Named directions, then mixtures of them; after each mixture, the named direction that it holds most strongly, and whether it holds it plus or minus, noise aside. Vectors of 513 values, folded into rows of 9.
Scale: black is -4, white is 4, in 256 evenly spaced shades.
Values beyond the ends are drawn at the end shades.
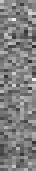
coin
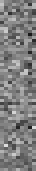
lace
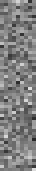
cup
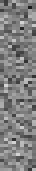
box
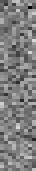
box, plus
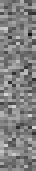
lace, plus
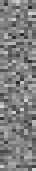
cup, plus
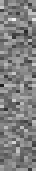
coin, plus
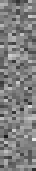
cup, minus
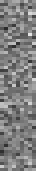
coin, plus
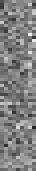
lace, minus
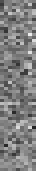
lace, minus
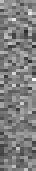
coin, plus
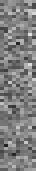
lace, minus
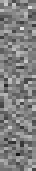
box, minus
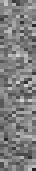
box, minus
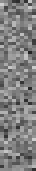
cup, minus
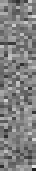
cup, minus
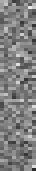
box, minus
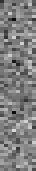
lace, minus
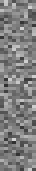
box, minus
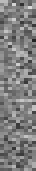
box, minus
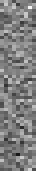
box, minus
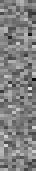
coin, minus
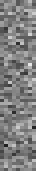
lace, minus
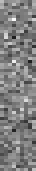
coin, plus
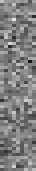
coin, plus
